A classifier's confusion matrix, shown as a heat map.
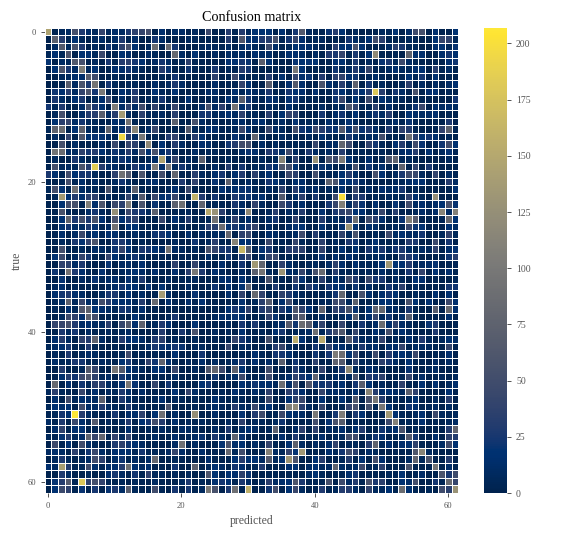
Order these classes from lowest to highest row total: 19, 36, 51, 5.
5, 36, 19, 51
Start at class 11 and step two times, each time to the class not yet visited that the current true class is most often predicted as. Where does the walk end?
49
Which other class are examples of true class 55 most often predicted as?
20
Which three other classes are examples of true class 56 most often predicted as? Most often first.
38, 33, 27
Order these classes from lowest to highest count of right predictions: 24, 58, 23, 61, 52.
23, 58, 52, 61, 24
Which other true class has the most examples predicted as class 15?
0
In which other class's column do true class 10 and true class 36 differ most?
28
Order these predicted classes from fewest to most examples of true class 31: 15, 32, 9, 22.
15, 9, 22, 32
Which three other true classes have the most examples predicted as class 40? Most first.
17, 51, 46
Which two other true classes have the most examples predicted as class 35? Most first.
32, 17
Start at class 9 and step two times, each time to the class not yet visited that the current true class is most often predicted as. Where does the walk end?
18
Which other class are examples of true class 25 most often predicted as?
54
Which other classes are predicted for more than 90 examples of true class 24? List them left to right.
10, 25, 30, 59, 61
